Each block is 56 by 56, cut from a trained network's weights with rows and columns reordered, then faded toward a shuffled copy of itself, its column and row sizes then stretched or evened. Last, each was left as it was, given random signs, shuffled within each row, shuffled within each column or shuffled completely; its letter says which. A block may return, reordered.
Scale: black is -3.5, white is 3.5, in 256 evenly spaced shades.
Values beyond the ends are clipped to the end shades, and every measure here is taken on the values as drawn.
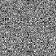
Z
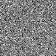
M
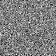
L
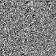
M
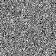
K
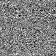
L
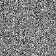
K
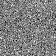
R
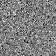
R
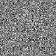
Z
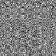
Z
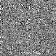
M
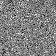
R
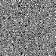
K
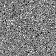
R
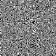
M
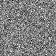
R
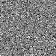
L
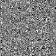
M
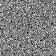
R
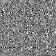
M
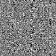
Z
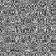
Z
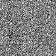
K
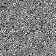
L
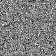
R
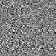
Z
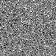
R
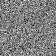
R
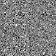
M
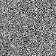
M
